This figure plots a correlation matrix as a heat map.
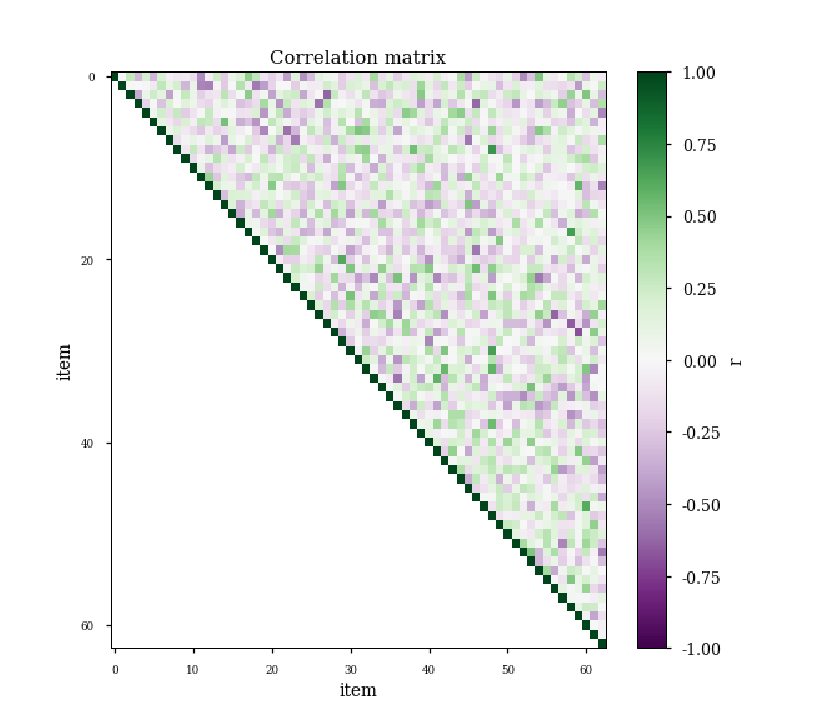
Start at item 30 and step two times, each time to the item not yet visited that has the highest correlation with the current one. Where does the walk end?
8
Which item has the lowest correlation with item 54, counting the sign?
22
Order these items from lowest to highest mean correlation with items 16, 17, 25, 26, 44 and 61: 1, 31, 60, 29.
29, 60, 1, 31
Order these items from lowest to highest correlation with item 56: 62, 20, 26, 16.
26, 20, 62, 16
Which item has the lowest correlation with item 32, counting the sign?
61
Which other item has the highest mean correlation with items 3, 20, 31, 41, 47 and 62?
7
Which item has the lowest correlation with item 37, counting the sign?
58
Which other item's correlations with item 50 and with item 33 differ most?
60
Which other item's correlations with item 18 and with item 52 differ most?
0
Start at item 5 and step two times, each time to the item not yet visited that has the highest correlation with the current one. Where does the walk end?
45
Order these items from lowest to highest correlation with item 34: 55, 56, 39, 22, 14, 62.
14, 56, 55, 62, 22, 39
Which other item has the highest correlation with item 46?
21
